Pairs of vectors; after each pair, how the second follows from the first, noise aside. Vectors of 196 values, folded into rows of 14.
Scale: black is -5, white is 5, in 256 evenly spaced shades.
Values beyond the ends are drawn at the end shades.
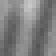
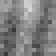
copied.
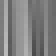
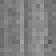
wrapped around, shrunk.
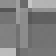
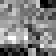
reversed, negated, scaled up.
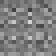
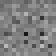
reversed, negated, partly zeroed.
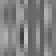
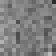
wrapped around, negated, partly zeroed.
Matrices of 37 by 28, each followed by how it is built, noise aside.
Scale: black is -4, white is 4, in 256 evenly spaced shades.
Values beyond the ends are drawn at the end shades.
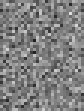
repeating rows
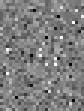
sparse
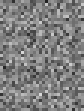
repeating rows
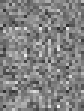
low rank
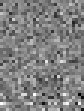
uneven rows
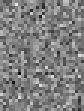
noise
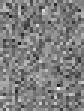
noise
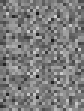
repeating rows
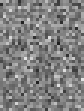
repeating columns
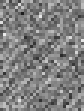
Hankel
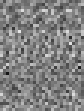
repeating columns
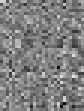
low rank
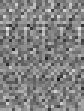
repeating columns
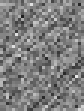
Hankel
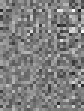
low rank
